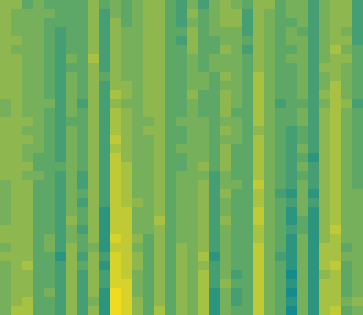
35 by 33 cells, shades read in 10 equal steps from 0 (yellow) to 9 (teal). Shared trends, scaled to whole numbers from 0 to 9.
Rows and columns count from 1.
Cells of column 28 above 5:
8
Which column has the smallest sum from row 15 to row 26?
11
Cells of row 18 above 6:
4
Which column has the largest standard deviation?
12
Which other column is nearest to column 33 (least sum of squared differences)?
17
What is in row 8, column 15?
4
